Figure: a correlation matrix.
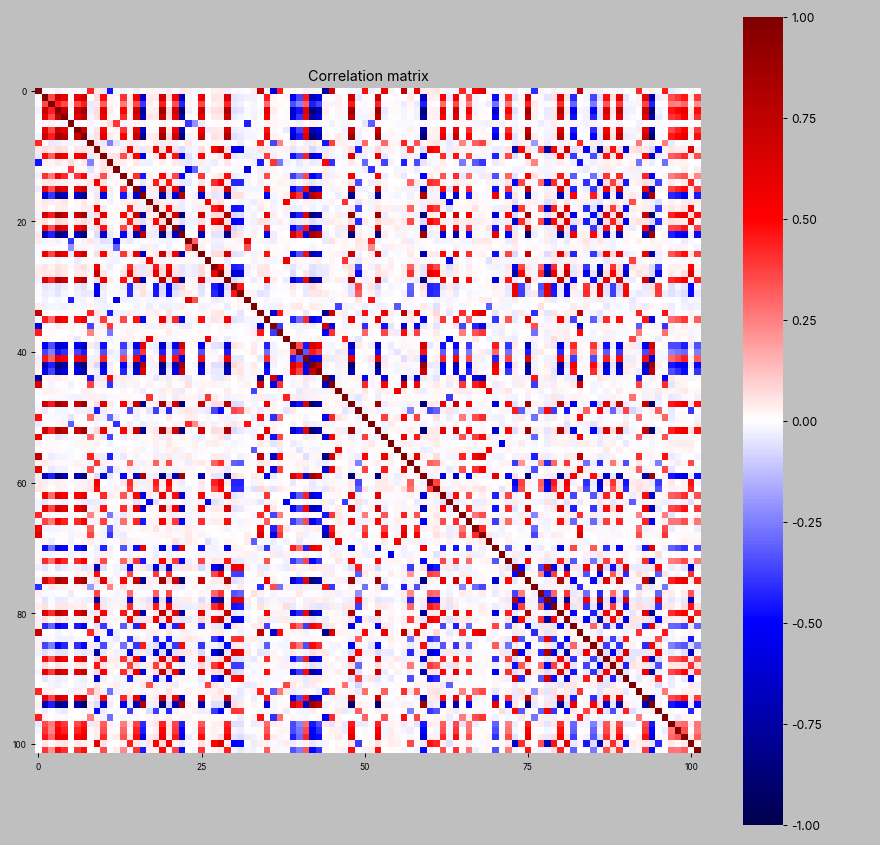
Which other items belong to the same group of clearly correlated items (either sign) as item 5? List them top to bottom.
12, 23, 24, 32, 51
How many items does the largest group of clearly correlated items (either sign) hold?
41
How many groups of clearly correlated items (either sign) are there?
7
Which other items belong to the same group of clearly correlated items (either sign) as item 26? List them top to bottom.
17, 38, 47, 63, 91
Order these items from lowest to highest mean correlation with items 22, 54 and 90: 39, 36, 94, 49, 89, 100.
89, 100, 36, 49, 39, 94
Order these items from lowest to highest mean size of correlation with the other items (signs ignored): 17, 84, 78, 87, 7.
17, 84, 78, 87, 7
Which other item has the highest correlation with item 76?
44
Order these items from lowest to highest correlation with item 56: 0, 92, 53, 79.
79, 92, 53, 0
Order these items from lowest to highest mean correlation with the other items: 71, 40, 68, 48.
40, 71, 68, 48
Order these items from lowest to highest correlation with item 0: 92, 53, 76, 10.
76, 10, 92, 53
